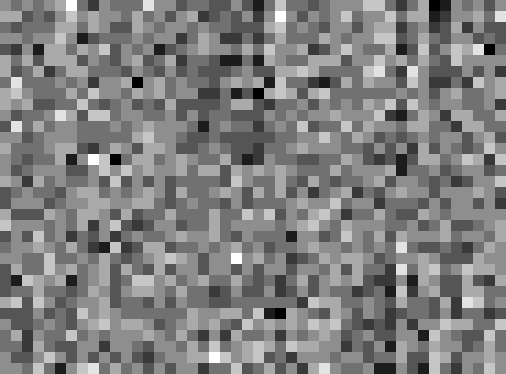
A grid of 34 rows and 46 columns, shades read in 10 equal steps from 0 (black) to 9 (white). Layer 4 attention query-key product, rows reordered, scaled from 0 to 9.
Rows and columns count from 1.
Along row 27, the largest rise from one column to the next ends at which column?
37
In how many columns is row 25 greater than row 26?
22
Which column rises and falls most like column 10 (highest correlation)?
43
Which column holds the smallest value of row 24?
27
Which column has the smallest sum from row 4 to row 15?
24
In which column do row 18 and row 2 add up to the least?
40
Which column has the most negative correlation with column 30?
32
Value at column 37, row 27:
7
